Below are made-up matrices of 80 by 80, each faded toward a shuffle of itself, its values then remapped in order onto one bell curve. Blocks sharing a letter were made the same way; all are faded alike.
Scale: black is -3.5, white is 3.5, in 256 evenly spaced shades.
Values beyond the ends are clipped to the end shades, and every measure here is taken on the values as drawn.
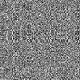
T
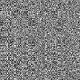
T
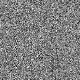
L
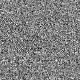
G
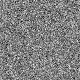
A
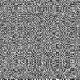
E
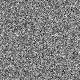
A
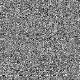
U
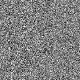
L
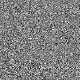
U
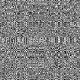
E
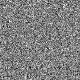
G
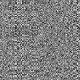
T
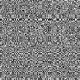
E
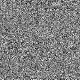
G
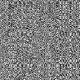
T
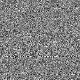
U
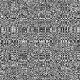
E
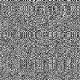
E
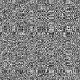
E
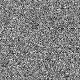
G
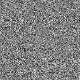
U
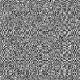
E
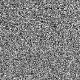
G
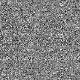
U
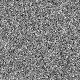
A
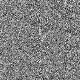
L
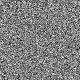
A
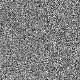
L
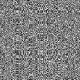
T
